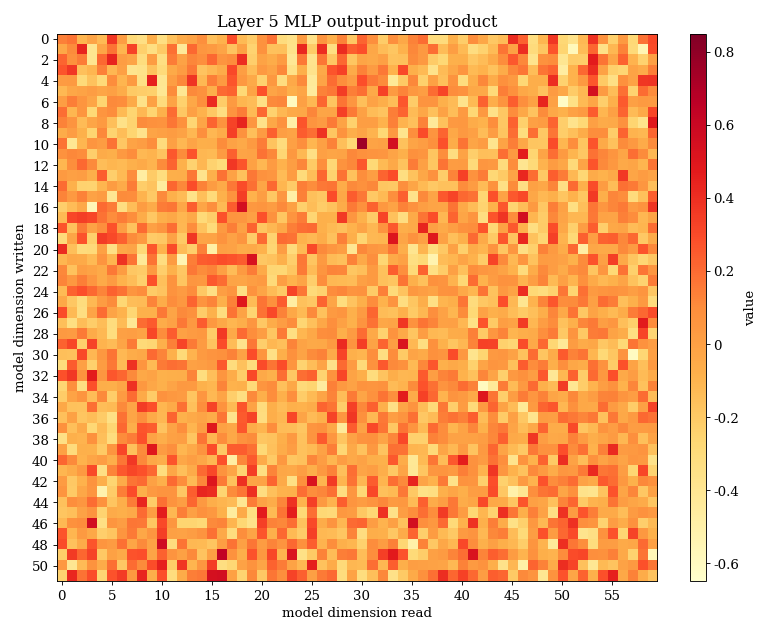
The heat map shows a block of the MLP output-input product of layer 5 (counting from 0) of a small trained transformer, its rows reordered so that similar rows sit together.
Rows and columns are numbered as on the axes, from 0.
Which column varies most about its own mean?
46
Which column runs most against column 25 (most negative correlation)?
53
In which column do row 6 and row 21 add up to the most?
15
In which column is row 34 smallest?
18
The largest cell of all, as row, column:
10, 30
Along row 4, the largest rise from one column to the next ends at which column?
9
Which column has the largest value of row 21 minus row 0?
19
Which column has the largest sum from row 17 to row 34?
16
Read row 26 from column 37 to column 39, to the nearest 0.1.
0.1 0 -0.1
